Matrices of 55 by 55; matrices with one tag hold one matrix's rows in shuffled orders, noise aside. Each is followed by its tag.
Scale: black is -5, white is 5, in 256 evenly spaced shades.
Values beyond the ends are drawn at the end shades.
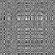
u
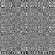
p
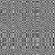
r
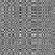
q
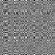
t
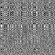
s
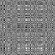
u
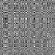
t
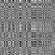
q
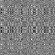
s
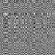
t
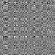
t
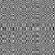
r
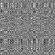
s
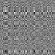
t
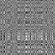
u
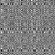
s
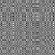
r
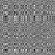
t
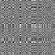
q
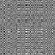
u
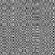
r
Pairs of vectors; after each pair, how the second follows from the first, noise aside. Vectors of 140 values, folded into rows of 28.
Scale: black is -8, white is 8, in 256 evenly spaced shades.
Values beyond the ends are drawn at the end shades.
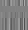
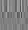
wrapped around, negated.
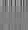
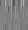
negated, partly zeroed.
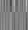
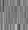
wrapped around, negated.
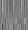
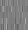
reversed, partly zeroed.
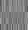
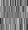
reversed, scaled up.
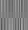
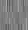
reversed, partly zeroed.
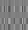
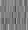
shuffled.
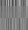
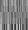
reversed, scaled up.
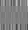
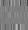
negated, partly zeroed.
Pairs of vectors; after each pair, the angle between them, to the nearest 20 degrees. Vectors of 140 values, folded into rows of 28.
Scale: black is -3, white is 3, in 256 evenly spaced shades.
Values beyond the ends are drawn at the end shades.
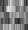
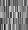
80 degrees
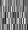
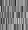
80 degrees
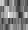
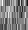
60 degrees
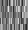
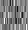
100 degrees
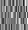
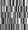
20 degrees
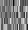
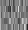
60 degrees
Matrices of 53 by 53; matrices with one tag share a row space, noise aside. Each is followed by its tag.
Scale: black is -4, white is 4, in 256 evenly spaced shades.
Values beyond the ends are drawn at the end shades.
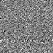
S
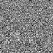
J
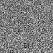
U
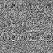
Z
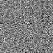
S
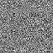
Z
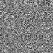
S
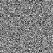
J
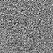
U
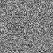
U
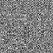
U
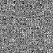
Z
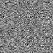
S
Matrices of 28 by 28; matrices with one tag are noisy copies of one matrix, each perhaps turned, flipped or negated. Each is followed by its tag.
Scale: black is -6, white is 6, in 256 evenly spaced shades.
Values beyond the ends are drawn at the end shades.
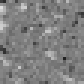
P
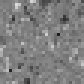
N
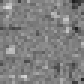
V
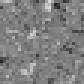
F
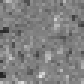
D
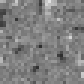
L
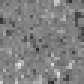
N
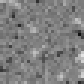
P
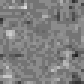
V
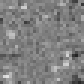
V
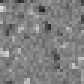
D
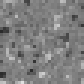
D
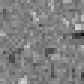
F
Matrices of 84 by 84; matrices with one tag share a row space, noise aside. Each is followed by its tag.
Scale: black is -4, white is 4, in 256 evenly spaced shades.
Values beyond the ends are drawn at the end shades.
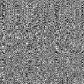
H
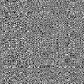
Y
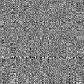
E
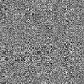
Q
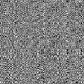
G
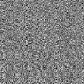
H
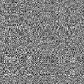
Y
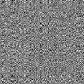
E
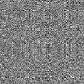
Q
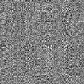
Q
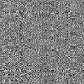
Y
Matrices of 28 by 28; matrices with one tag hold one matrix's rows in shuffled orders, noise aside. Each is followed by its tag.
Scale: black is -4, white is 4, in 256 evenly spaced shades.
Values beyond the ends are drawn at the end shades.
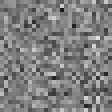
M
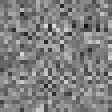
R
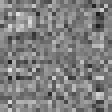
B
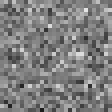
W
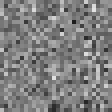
M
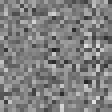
M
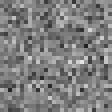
W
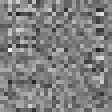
B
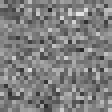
W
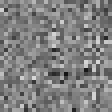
M
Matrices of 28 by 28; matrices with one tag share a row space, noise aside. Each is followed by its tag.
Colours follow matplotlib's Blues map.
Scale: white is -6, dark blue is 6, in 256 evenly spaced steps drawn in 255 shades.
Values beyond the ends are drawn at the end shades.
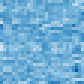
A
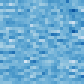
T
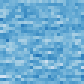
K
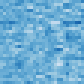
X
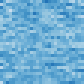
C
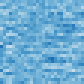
C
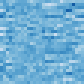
C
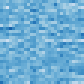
T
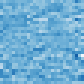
A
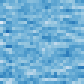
C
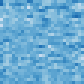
A
